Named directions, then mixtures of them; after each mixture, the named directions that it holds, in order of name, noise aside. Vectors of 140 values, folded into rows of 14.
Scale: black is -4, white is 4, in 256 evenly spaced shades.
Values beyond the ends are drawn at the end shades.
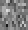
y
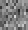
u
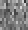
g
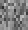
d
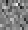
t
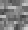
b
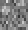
u, y.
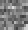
b.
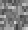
b.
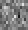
t, u, y.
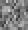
u, y.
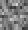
b, t.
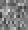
g, u, y.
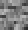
b.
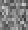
d, t, y.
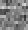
b, g, t.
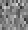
t, u.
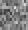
b, g, u.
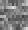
b.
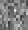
d.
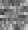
b.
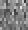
g.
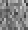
g.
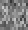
d, y.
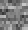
b.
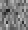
g, y.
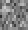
u, y.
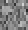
u, y.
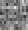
b, g, u.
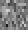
y.
